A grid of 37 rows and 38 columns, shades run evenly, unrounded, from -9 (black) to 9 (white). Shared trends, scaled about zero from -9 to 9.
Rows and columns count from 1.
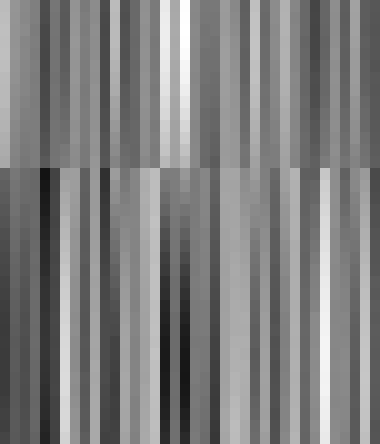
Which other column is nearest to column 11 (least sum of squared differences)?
38
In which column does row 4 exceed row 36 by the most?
19
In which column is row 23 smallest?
5
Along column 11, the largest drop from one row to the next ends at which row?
15
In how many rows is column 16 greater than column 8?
23
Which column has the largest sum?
33
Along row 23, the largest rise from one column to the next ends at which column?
7
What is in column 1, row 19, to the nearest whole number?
-3
